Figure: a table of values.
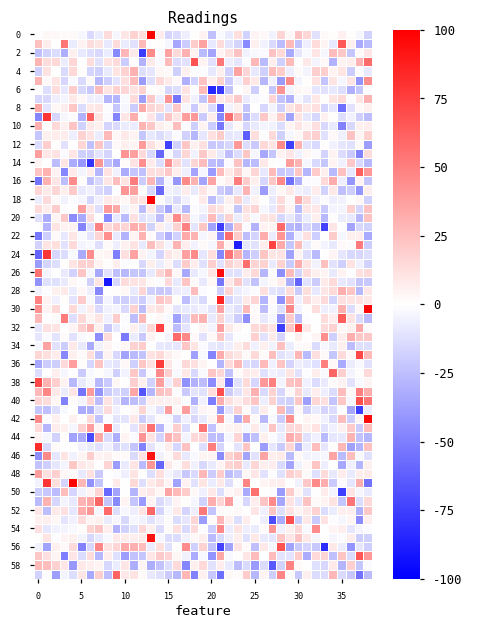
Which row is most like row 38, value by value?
48
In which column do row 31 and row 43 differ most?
8
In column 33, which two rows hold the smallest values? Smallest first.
56, 21
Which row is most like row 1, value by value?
31
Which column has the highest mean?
13
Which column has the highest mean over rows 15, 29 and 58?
21
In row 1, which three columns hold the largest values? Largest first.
35, 3, 19
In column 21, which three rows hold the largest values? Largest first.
26, 29, 39
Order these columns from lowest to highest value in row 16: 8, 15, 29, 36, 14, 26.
29, 36, 14, 26, 15, 8
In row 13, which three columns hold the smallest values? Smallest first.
14, 37, 26
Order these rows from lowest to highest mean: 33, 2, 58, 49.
58, 2, 33, 49
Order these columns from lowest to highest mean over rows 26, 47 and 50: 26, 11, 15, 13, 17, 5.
11, 26, 17, 5, 13, 15
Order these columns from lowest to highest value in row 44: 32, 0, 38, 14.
38, 14, 32, 0
